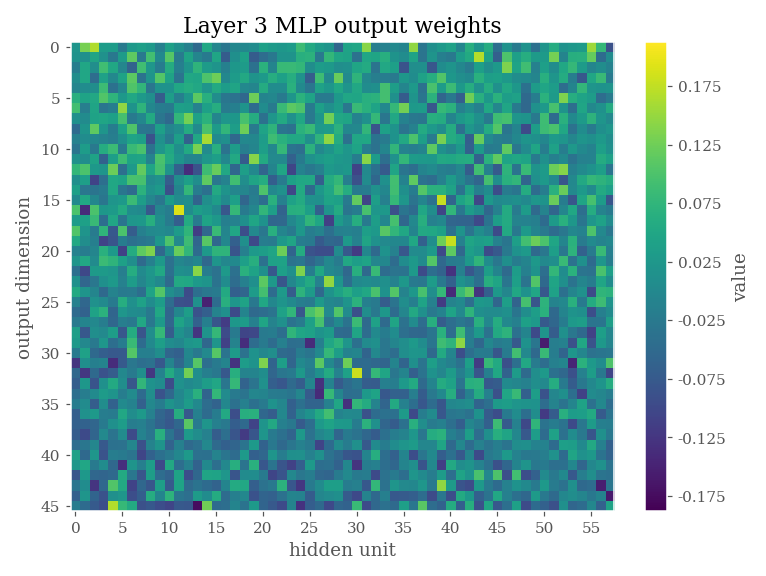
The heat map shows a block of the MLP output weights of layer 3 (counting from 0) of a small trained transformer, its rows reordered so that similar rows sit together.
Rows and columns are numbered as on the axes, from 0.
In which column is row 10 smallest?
42
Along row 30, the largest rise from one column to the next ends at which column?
6
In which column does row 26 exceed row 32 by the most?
3
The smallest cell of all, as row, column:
45, 13
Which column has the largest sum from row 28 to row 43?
27
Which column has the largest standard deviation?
39
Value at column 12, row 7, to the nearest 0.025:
0.125
